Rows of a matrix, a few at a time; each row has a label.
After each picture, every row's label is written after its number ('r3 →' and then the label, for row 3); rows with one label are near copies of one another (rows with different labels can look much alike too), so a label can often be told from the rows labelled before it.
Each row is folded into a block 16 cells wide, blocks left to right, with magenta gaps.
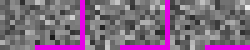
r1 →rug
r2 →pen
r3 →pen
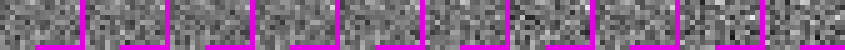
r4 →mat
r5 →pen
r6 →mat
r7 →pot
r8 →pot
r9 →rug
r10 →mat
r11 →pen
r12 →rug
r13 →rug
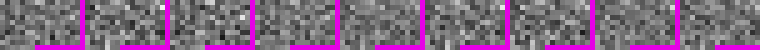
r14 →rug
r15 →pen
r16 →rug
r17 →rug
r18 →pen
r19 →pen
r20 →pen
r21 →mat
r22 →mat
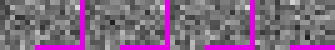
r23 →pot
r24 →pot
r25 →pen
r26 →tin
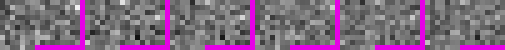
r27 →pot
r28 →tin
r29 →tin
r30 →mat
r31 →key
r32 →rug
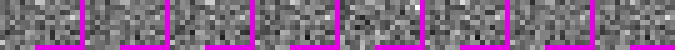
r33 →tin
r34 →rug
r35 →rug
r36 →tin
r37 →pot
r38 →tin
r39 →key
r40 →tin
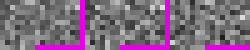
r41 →pen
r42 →pen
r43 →rug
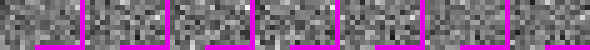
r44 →pot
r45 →rug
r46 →pen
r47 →pen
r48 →tin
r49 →tin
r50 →key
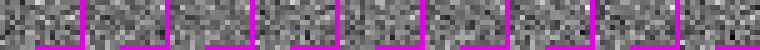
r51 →rug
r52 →mat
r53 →pot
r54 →key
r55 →rug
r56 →mat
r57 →mat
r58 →pot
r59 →key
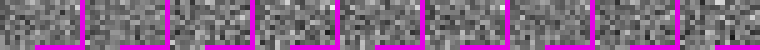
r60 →mat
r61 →tin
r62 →key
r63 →pen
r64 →pen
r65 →pot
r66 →mat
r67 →tin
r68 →rug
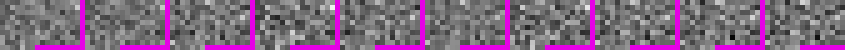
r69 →pen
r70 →mat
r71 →key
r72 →pot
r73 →key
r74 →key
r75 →pen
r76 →rug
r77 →key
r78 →rug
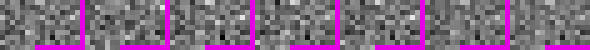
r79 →rug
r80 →pen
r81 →rug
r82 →tin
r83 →tin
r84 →rug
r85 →rug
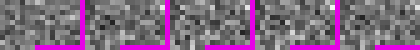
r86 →tin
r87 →pot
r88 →pen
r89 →pot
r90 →pot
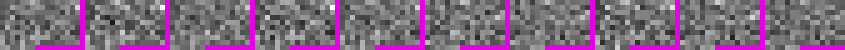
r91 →mat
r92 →pot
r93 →pot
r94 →mat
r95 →mat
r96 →rug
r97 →key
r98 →pen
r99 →tin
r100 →tin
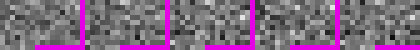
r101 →mat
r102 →tin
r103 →key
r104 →pot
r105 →key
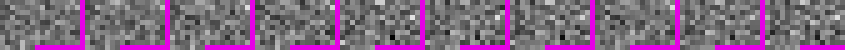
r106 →pen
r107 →pen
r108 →pot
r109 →mat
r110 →rug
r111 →key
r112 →rug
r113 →mat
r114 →rug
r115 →rug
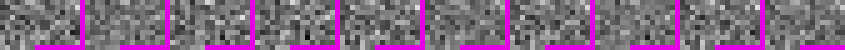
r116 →mat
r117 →rug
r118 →rug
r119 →tin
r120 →pen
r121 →mat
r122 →mat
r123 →rug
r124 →pen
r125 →pen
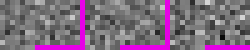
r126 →rug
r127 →mat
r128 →rug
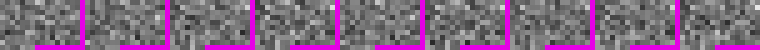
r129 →tin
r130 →key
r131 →pen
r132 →pen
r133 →rug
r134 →pen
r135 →pen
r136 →mat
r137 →pot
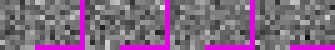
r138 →tin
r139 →pen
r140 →pen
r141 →key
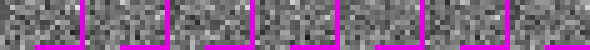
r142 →pen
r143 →key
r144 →pot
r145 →rug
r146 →mat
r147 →rug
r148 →pot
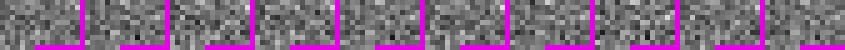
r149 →mat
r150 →tin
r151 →mat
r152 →pot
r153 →rug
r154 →pot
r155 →tin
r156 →key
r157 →mat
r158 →rug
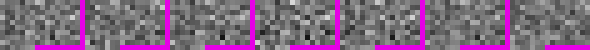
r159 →rug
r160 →pen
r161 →tin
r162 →tin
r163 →rug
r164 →rug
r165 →pot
